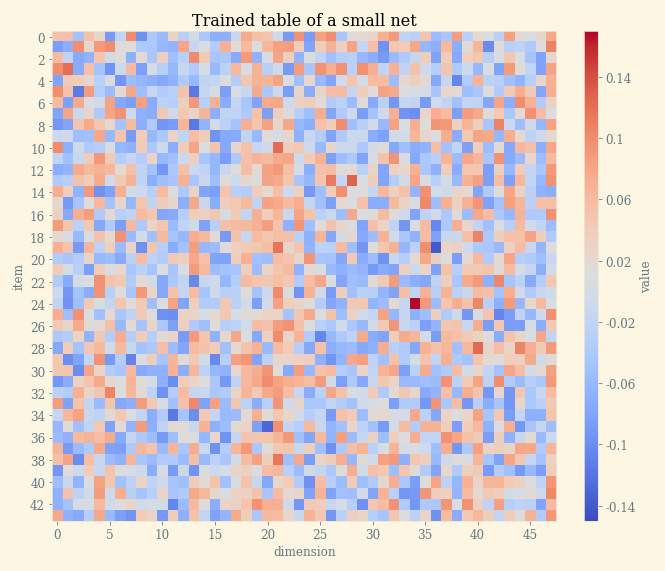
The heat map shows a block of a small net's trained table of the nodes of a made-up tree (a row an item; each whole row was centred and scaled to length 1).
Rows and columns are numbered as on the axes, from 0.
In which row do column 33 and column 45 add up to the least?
22
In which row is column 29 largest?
3
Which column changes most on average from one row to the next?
32
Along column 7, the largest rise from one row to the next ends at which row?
30
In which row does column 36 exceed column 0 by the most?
8
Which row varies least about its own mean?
39
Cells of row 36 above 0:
24
